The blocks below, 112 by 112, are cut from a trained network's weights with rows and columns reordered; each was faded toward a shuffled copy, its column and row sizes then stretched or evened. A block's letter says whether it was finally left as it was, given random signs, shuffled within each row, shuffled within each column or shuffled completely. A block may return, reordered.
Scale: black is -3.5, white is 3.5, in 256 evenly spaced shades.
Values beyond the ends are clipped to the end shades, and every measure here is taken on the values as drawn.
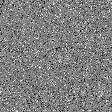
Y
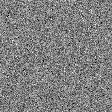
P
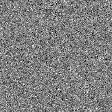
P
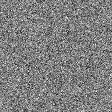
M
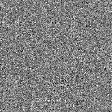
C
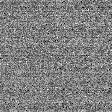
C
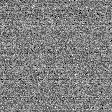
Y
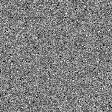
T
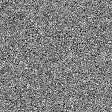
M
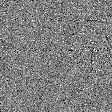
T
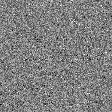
T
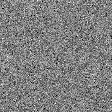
P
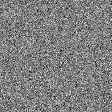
P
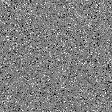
C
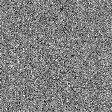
P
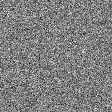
M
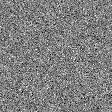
M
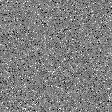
M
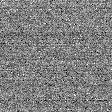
Y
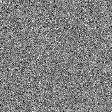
T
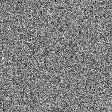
P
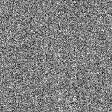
C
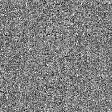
C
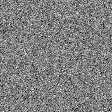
P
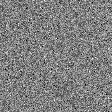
P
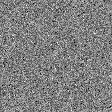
P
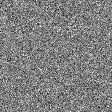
Y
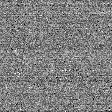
C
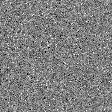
Y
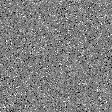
P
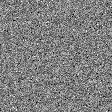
M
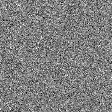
T
